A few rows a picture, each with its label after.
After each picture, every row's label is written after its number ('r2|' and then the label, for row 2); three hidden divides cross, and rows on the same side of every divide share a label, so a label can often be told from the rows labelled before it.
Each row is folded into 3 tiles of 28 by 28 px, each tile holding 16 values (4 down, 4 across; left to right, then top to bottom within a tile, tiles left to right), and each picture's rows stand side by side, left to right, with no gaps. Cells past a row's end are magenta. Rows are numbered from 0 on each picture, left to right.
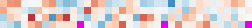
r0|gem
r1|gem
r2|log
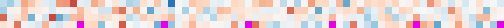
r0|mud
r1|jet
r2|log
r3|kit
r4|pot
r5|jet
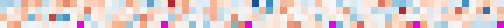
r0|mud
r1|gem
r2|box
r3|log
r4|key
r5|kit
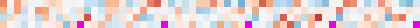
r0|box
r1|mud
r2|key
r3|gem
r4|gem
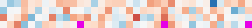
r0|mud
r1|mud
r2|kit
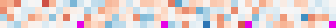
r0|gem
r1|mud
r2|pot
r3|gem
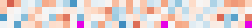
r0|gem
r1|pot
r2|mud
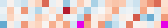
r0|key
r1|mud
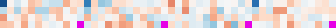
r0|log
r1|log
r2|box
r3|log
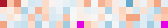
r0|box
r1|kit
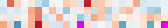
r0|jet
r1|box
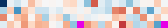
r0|log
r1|jet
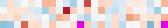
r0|key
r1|box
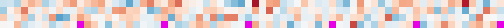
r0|mud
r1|kit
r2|gem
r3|box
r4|mud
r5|key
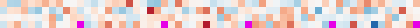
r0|pot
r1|key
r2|jet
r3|jet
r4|pot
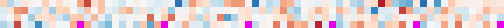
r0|pot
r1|box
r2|mud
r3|log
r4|key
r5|log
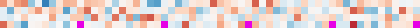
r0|kit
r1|gem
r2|pot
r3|box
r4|pot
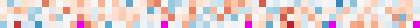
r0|pot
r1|kit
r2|mud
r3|jet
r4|log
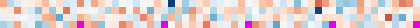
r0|pot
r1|jet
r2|log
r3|kit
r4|mud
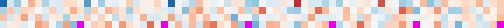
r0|log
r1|log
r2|log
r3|key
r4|key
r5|pot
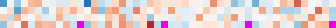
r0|log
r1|log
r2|gem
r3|key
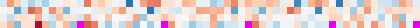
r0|jet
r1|kit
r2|kit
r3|kit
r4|log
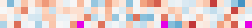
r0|pot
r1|mud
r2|key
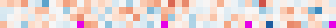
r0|kit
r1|kit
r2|box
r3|jet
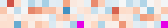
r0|jet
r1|jet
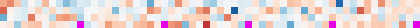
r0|gem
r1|key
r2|jet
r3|pot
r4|log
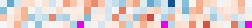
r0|mud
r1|gem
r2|log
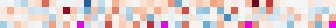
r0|key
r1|log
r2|pot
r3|box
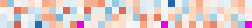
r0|pot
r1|gem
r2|log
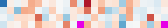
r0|log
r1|box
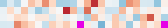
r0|key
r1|gem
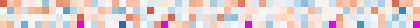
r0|kit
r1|pot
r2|mud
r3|jet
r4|kit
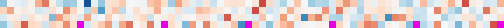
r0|key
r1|log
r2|jet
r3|gem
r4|gem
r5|pot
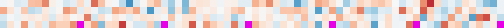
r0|key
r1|jet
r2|log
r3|kit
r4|pot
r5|gem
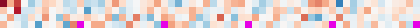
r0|box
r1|mud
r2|mud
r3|mud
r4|log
